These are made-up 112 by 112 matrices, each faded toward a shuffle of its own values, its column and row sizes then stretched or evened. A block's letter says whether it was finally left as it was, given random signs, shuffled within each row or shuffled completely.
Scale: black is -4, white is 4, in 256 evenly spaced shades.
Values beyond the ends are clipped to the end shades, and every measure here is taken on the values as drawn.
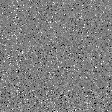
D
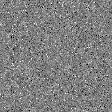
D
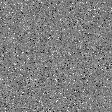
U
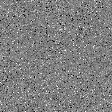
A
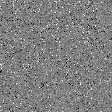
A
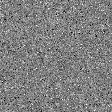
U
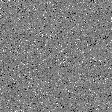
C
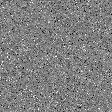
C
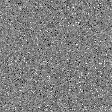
A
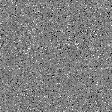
D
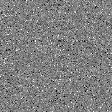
D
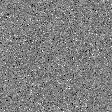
C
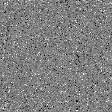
A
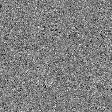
A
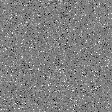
A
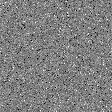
C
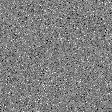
C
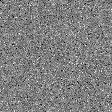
U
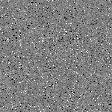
D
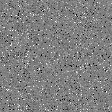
D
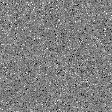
A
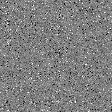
A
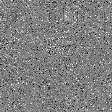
D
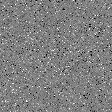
C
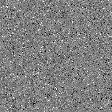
D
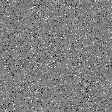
A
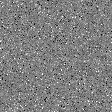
C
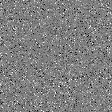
D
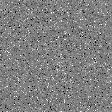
D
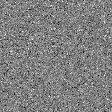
D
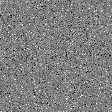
U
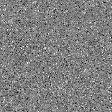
D
